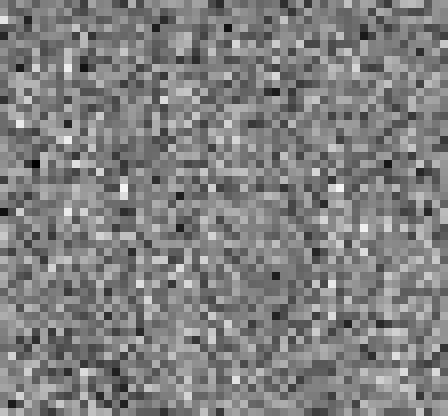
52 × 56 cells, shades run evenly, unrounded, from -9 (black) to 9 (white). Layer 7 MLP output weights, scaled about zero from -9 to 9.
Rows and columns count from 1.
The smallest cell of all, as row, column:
21, 5
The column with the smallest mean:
15
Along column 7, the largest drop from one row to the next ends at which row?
42
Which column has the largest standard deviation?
9
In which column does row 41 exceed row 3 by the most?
4
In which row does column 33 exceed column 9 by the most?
47
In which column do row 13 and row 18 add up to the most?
40
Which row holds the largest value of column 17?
30
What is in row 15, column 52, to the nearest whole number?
-5
